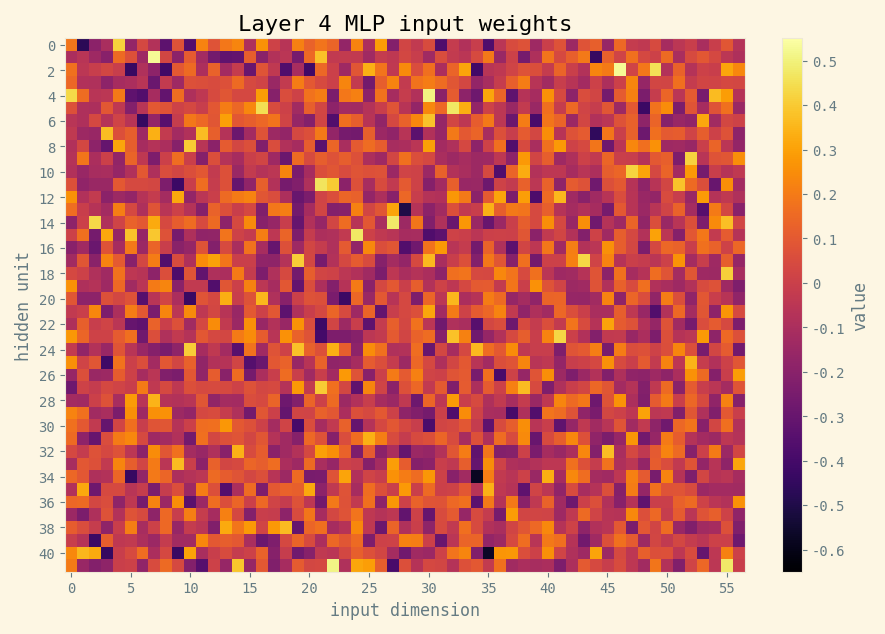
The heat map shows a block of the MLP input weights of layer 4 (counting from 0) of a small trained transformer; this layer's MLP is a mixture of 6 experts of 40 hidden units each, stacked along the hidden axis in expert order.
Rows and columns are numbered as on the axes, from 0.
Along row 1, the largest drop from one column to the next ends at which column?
44
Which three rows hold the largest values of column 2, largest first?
14, 40, 21
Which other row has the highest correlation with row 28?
7
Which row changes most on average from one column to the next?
4
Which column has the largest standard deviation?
30
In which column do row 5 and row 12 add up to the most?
32
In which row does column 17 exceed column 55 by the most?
33
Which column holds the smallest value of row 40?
35
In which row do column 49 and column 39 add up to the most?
2
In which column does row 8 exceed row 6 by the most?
22
